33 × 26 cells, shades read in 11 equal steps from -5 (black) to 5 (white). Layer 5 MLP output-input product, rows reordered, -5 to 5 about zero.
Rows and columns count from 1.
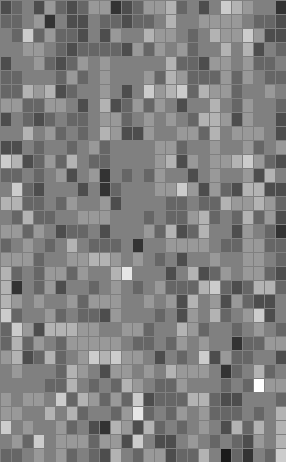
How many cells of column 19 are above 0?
14
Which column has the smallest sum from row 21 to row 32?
21
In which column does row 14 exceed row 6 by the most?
2
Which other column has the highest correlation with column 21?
23
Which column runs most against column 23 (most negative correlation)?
26
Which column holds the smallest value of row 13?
10
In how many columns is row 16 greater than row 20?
8
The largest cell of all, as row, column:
28, 24
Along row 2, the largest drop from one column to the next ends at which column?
5
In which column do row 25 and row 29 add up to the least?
22
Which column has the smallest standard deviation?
15
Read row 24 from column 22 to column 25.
-1 0 1 0
